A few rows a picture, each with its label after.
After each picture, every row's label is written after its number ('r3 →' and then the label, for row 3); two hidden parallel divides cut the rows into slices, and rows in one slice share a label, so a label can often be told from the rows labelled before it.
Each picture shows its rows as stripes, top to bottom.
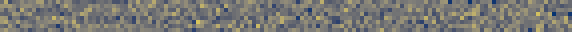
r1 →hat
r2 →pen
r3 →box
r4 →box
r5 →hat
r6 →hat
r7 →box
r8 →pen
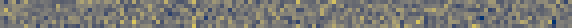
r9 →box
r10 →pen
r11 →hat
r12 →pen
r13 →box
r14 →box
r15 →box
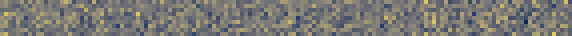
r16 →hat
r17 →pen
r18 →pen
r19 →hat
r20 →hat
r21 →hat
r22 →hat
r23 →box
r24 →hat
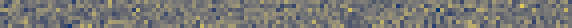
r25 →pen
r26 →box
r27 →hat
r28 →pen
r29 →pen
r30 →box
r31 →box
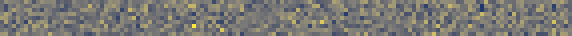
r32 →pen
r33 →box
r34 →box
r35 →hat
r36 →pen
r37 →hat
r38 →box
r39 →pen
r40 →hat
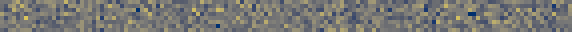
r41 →pen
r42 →box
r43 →box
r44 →hat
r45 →box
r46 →box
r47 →pen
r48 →box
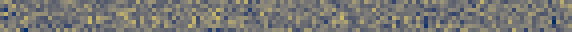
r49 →hat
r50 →pen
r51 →box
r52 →hat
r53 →box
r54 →box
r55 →box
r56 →hat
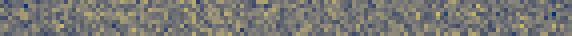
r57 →box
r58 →pen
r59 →pen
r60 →box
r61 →box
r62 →pen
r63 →hat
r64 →pen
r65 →box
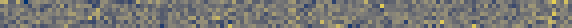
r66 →hat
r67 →pen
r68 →pen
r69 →hat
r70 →box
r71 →hat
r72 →box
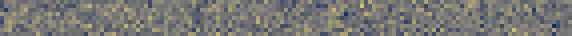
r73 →pen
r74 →box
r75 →box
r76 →pen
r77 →pen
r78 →pen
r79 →box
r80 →hat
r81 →box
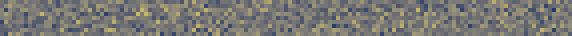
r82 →pen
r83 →pen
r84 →box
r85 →hat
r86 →pen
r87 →pen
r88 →hat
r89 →box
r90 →pen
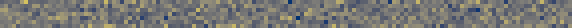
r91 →box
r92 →pen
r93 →hat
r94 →pen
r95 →hat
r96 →pen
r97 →box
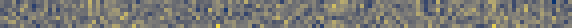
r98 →box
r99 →box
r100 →box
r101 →box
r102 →hat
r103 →pen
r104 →box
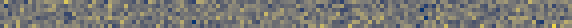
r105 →hat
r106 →box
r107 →pen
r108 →pen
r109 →box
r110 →hat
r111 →hat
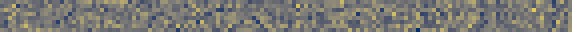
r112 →box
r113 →box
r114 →hat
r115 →box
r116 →box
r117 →box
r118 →box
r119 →hat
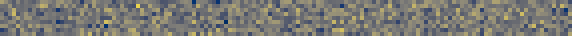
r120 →hat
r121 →hat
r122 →box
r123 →box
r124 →pen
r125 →box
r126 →hat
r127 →box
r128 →box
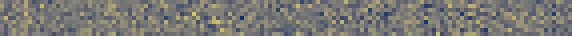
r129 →pen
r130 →box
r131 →pen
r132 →box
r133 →hat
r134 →box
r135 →pen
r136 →box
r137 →box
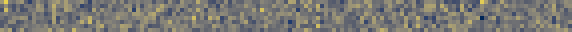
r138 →hat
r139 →hat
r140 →hat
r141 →pen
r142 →box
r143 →box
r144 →pen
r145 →pen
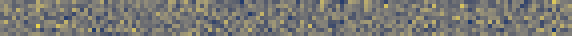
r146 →hat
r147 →hat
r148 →hat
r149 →pen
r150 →box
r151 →hat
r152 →hat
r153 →box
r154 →hat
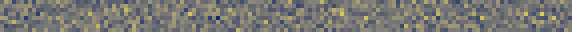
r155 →hat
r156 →pen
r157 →box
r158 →box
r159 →hat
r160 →pen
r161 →box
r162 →pen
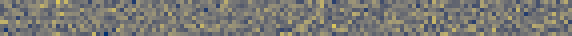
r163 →hat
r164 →hat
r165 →box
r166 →hat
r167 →pen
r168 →hat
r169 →box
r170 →box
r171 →hat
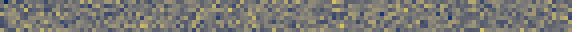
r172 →box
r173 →hat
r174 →box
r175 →hat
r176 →hat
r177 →box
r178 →box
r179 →hat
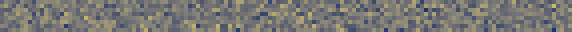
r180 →pen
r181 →hat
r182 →box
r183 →hat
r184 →pen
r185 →pen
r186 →box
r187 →box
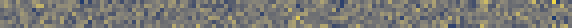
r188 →hat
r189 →hat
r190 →pen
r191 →pen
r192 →box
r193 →pen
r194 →hat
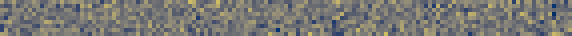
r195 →box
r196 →box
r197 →pen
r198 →box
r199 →box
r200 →hat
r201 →pen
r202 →hat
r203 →hat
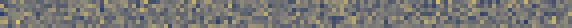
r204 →box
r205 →box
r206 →pen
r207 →box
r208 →hat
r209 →hat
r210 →pen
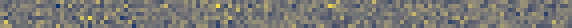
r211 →pen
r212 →box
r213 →pen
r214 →pen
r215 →box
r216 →hat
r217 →hat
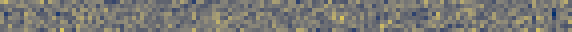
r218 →hat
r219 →pen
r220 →pen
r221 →box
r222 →box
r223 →pen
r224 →pen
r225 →box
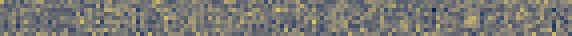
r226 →pen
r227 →pen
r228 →box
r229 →pen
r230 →box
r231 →box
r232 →box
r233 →box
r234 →hat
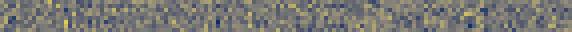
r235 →pen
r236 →hat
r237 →box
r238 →pen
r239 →hat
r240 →hat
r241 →hat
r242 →pen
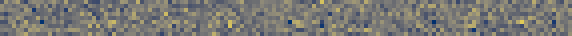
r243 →hat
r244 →pen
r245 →pen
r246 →box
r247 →pen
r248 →box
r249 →box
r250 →hat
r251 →box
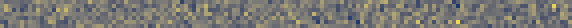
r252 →pen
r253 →hat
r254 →hat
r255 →pen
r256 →pen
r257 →box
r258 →pen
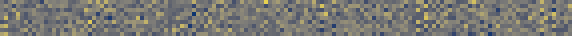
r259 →box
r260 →hat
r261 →box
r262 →hat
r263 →hat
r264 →box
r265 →hat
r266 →box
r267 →hat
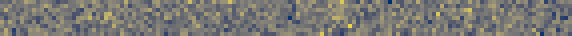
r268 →box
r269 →pen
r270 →pen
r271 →box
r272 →box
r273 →pen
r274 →pen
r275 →hat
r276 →hat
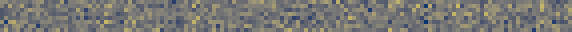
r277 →pen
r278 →box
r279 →pen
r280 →pen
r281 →pen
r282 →box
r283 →pen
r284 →pen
